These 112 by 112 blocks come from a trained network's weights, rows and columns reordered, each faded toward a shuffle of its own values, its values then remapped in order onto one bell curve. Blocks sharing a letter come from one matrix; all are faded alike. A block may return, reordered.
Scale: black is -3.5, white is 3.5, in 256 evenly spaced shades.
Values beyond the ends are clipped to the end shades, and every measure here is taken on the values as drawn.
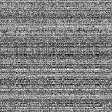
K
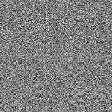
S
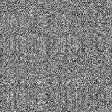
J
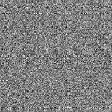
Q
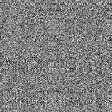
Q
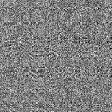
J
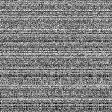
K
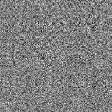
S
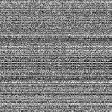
K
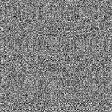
Q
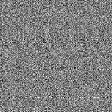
J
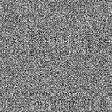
J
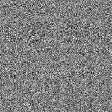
S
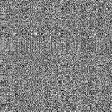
J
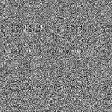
S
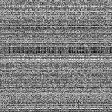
K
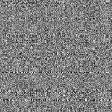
Q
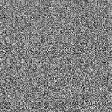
Q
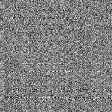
J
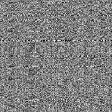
Q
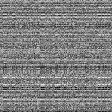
K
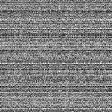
K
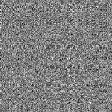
S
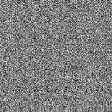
Q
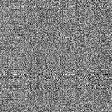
J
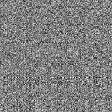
J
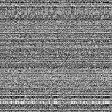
K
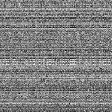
K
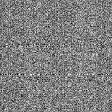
J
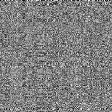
Q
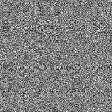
S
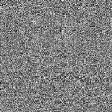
S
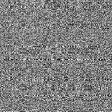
Q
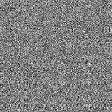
S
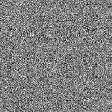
S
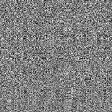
Q
